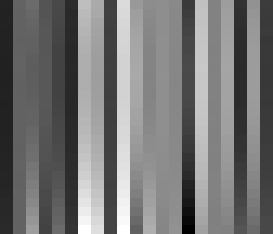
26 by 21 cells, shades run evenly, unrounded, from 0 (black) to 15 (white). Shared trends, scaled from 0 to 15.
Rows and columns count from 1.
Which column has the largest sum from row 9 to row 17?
10
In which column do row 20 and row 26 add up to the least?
15
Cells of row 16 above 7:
11
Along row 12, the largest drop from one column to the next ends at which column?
19
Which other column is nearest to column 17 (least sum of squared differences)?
14
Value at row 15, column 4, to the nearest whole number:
5
